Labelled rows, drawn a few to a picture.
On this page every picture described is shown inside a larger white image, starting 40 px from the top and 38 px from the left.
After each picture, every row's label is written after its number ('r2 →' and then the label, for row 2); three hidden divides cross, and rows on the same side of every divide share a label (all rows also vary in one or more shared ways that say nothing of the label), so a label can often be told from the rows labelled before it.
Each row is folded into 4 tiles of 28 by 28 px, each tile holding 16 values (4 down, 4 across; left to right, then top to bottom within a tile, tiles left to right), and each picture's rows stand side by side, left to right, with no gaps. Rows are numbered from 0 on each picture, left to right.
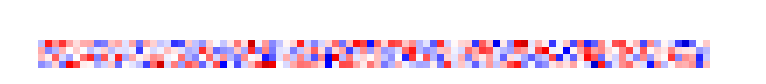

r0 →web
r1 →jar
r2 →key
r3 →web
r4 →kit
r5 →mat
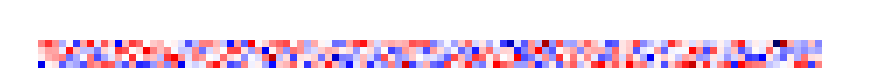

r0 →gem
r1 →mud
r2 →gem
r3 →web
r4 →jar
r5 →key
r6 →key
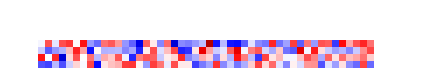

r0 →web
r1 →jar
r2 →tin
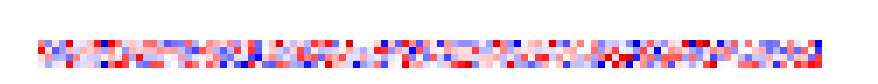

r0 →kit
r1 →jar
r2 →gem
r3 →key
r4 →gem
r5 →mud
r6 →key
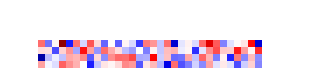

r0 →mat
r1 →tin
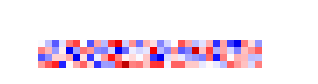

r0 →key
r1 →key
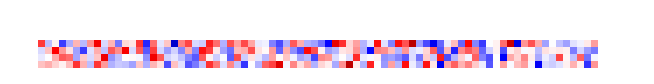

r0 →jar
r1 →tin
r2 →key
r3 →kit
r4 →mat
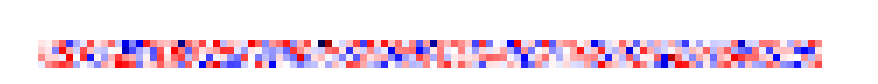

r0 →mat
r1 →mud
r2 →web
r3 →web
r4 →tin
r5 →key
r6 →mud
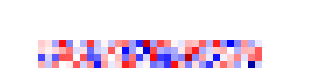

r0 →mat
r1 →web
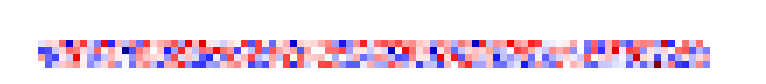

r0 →web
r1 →web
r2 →mud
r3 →web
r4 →web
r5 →gem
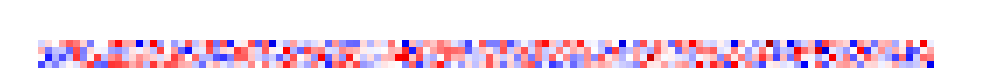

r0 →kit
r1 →jar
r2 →key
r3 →mud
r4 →tin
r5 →tin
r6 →jar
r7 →gem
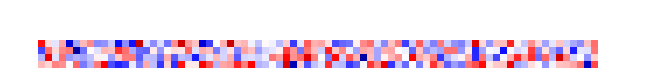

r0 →mud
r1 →kit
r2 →mud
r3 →mud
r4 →mat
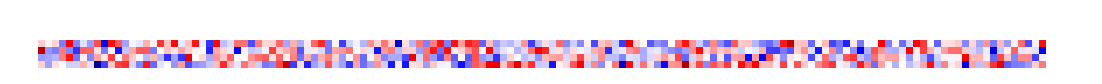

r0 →key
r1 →web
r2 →mud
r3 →tin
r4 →key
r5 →kit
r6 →key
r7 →jar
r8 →mud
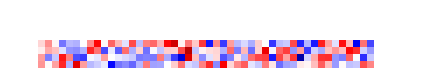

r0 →jar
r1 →web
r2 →jar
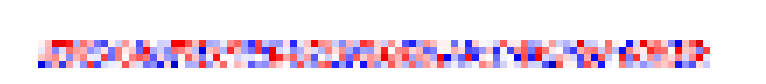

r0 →web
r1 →web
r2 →mud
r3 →mud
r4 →kit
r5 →gem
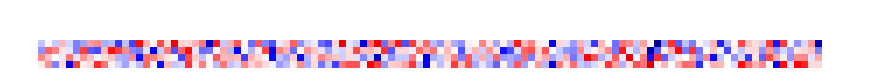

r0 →mud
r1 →web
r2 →key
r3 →mat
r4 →kit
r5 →mat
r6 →key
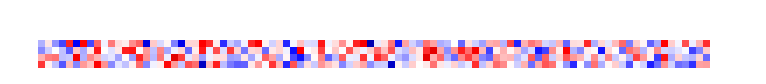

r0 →tin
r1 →mud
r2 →tin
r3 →tin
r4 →mud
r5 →gem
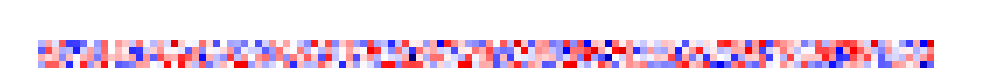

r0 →mud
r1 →mat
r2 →gem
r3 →key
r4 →kit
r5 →key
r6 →web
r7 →web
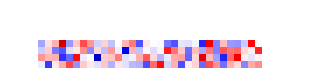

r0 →web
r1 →jar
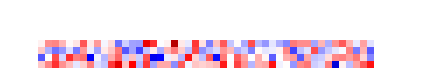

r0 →mat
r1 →mat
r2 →jar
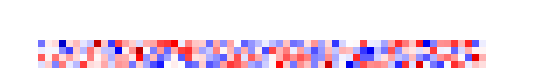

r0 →tin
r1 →web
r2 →mud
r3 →kit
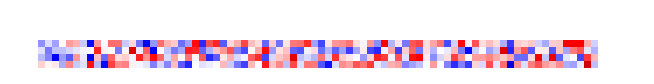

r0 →kit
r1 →gem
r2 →key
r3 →gem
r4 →tin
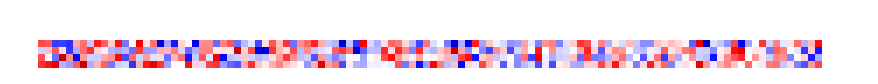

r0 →jar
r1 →jar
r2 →mud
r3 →mud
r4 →tin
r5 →jar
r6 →mud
